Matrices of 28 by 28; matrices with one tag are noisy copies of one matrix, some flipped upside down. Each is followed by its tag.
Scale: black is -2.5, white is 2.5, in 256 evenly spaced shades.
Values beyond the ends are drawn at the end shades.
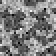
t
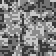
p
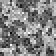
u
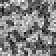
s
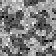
t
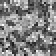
s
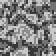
s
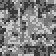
p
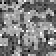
p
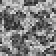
t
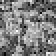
p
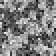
u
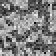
s
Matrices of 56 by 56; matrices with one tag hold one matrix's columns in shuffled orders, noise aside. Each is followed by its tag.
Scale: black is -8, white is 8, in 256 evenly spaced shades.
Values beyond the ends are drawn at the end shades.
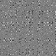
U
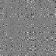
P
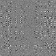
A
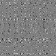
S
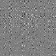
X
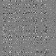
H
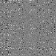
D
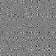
P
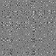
U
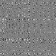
S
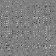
A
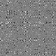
U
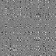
P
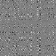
P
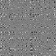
P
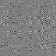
A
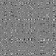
S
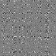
H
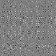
A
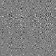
X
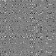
H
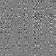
X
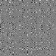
D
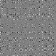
P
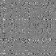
S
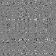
S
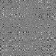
P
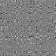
H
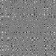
P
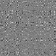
U
